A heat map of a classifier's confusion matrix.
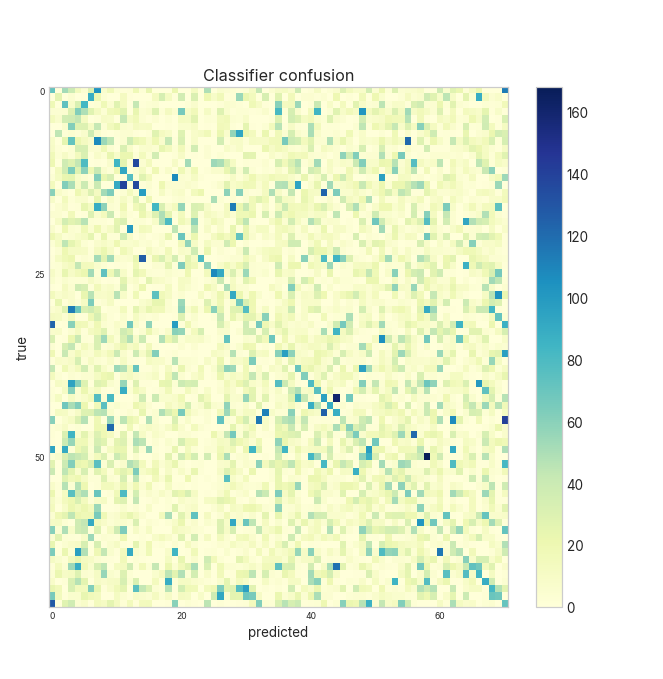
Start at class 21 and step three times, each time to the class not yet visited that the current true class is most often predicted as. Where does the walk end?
42
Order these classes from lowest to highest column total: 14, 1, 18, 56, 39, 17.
1, 17, 39, 14, 18, 56
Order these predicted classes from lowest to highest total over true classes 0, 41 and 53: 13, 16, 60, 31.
16, 31, 60, 13
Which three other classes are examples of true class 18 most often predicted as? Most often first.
64, 58, 50
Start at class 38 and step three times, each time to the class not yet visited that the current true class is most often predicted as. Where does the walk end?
58
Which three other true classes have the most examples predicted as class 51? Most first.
34, 12, 63
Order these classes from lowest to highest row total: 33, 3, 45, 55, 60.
33, 3, 60, 55, 45
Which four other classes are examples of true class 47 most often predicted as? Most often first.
56, 3, 28, 54
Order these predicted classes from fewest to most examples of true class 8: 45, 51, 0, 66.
45, 0, 66, 51
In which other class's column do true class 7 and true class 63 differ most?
60
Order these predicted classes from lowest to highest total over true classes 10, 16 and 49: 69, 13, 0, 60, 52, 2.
52, 60, 69, 0, 2, 13
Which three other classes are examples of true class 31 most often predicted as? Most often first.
69, 33, 46
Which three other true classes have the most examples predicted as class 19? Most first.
12, 32, 63
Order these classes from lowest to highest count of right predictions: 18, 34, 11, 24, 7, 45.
45, 24, 34, 18, 11, 7
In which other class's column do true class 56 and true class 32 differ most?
0
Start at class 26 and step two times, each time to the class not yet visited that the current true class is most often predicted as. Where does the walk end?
30
